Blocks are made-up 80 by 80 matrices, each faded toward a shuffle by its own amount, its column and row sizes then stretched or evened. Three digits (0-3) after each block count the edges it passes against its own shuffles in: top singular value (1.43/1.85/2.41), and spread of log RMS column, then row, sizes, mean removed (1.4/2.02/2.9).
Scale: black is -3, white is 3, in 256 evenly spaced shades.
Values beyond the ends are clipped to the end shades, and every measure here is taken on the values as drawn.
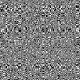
3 2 2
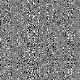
1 3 0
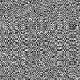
3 1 1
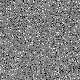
1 0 0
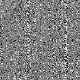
1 3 1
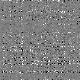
0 2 3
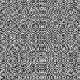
3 0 2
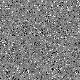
0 0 1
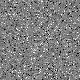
1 0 0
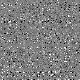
0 1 2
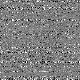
0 0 3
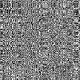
3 2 0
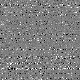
0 0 3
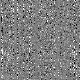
0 3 1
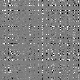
2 3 3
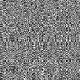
3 2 1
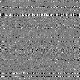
3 1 3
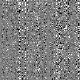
1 3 1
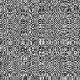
3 3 1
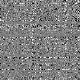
1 2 3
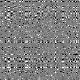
3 2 3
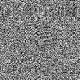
2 0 0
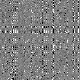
3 3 2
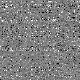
1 1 2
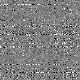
0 2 3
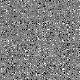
0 2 2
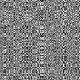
3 3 0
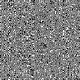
2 2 0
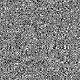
2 1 1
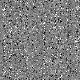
0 2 0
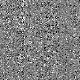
0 2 1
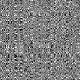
3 2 1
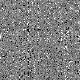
1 2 1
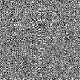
2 1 2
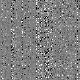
0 3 1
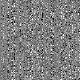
0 3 1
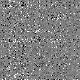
1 2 2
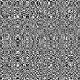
3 3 3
